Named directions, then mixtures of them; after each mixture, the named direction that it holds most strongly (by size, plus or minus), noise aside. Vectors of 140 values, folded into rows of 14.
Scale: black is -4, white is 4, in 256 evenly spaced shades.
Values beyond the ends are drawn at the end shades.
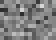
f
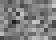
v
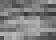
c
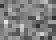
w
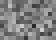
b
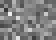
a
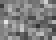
w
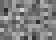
f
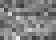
a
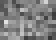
w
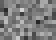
f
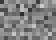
f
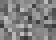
f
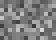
b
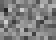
f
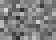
f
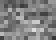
v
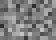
b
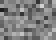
f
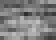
c
